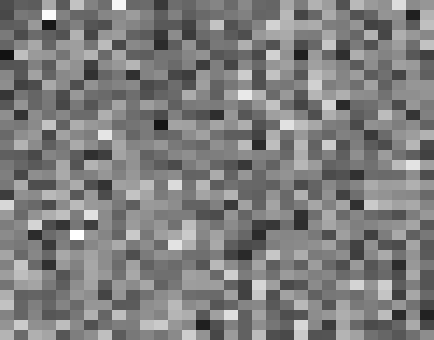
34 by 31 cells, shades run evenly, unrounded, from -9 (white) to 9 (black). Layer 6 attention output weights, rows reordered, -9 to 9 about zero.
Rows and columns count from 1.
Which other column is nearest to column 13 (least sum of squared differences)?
11
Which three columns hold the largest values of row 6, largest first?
1, 22, 25
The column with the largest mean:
12
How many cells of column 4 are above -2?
27
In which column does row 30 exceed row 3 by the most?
20
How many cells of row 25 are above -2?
25
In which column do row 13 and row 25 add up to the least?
13
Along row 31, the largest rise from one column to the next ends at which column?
2
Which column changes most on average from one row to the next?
4
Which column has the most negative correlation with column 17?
29
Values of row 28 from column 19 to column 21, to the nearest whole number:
-1 1 -2
